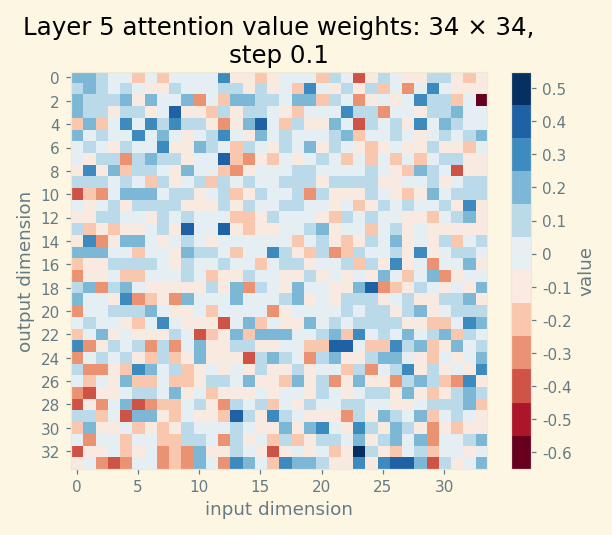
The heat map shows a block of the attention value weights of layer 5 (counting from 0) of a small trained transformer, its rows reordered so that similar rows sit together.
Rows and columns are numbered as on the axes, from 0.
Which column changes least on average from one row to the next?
7
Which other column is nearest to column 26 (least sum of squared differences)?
17
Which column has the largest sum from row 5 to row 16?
12
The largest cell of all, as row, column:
32, 23
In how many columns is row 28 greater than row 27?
15
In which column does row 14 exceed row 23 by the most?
1
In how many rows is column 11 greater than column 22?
11
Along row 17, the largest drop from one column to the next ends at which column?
30
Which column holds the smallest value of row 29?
4
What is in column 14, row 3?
0.1
